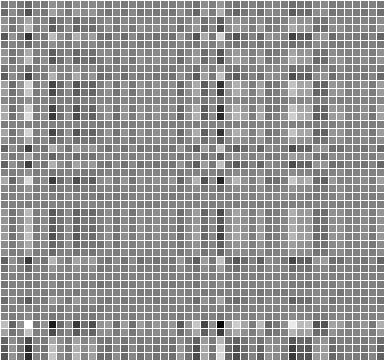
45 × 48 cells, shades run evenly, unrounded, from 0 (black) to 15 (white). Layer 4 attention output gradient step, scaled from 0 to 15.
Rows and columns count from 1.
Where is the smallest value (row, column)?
41, 28
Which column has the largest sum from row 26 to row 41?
4
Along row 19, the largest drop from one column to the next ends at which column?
29
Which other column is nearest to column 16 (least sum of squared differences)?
14
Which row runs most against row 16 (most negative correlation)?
37
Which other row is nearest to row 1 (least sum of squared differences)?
6
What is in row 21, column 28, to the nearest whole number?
11
